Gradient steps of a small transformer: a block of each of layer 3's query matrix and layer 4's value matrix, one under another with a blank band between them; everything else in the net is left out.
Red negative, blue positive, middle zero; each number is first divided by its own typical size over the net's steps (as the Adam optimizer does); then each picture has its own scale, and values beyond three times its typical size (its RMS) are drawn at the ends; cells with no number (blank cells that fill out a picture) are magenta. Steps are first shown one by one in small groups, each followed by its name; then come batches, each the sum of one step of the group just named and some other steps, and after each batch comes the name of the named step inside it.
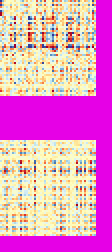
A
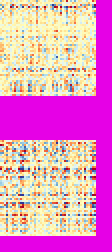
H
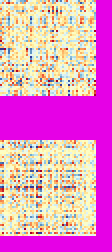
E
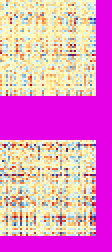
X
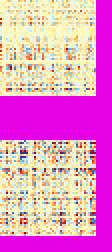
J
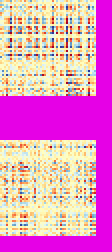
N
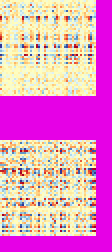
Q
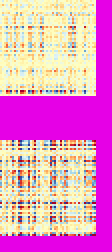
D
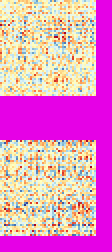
X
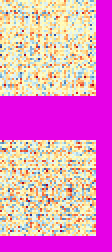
Q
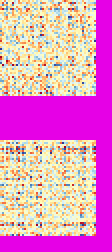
E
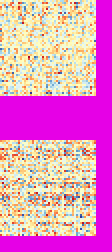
E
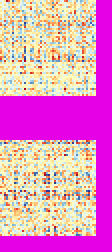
X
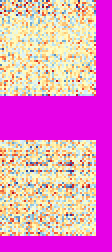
E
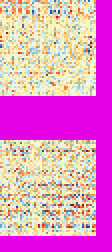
Q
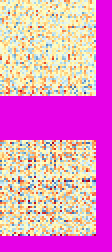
D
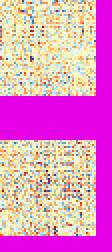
E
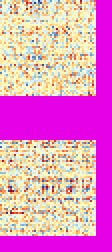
N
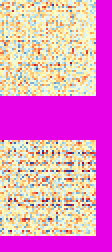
H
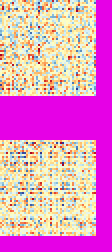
J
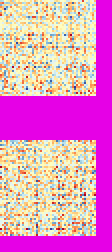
A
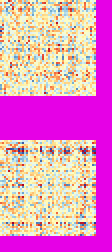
J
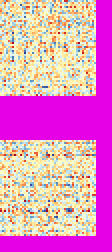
H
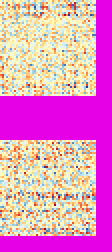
X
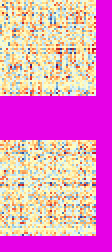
J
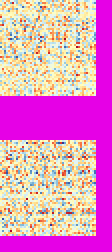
Q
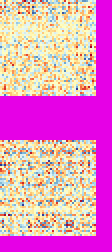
Q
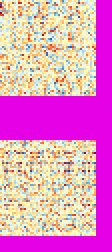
A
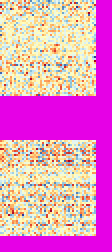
X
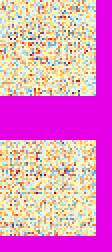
X
